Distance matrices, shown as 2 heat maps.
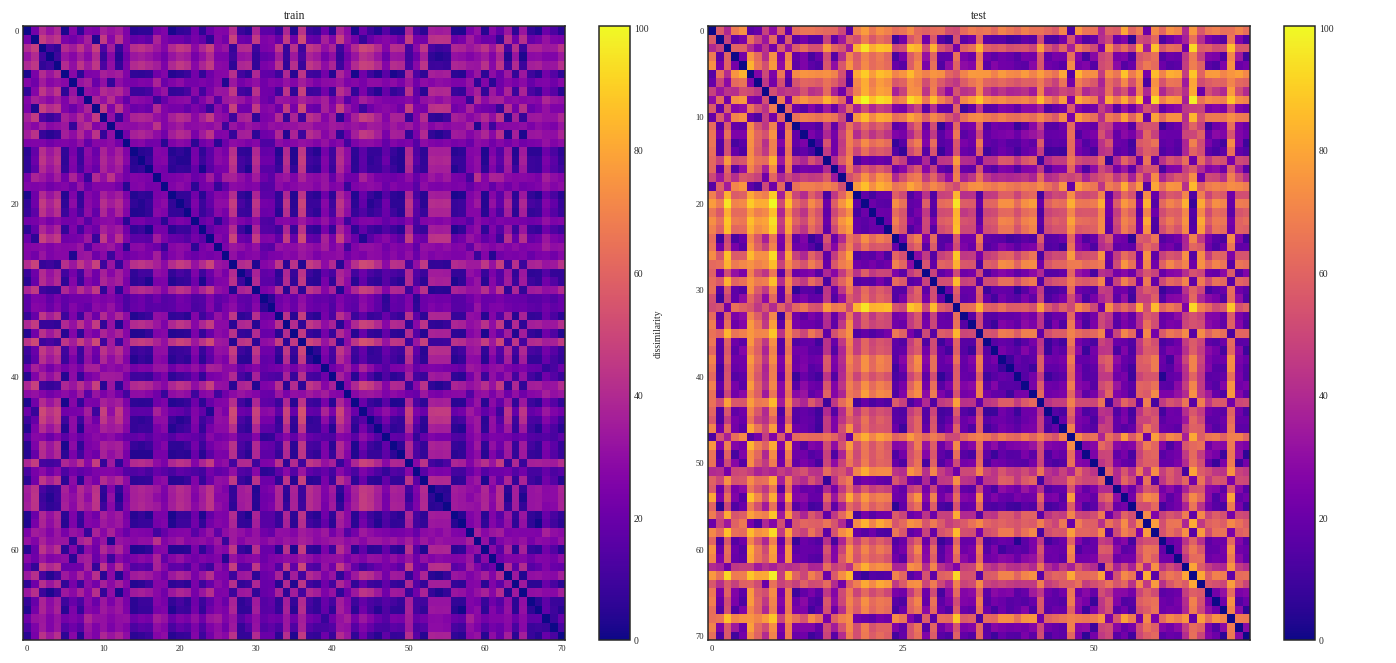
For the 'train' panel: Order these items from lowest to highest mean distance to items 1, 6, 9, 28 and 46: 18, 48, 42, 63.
48, 18, 42, 63
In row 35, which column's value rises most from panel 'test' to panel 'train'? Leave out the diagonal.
27
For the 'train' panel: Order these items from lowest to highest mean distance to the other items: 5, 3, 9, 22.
5, 22, 3, 9
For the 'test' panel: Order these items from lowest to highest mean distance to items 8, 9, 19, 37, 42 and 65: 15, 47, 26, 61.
61, 15, 26, 47
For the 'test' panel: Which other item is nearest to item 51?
62
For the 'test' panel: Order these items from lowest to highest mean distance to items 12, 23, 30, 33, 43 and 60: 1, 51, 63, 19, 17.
1, 19, 63, 17, 51
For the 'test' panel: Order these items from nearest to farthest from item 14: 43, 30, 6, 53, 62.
30, 53, 62, 43, 6
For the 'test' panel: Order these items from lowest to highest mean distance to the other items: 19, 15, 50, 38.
50, 38, 15, 19
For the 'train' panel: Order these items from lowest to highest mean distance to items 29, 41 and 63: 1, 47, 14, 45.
47, 14, 45, 1
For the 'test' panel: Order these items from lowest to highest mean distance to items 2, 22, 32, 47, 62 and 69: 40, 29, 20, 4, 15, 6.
6, 40, 4, 15, 29, 20
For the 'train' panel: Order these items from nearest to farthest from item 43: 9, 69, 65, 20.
20, 69, 9, 65
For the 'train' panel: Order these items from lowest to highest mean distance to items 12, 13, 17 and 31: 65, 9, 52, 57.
65, 57, 52, 9
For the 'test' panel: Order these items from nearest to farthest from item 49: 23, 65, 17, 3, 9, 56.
3, 9, 65, 17, 56, 23
